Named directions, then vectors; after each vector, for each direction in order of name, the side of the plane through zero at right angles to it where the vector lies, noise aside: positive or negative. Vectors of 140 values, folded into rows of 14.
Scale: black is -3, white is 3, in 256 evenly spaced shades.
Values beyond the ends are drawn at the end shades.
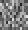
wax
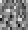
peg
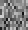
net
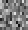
positive, positive, positive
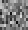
positive, positive, positive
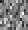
negative, negative, positive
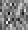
positive, negative, negative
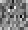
negative, positive, negative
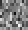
negative, negative, negative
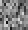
negative, positive, positive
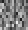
negative, negative, positive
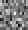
positive, positive, positive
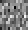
positive, negative, positive
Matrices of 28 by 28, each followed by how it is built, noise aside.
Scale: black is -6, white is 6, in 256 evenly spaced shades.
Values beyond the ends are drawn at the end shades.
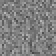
blocks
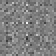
low rank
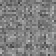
blocks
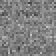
blocks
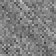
Toeplitz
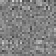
low rank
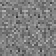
repeating columns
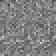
repeating columns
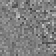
upper triangular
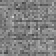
blocks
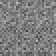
repeating columns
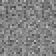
repeating columns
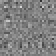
low rank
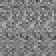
repeating columns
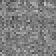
blocks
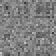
blocks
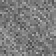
Toeplitz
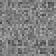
blocks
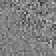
upper triangular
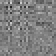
low rank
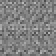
repeating columns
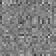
low rank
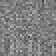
blocks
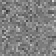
low rank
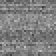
blocks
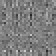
low rank
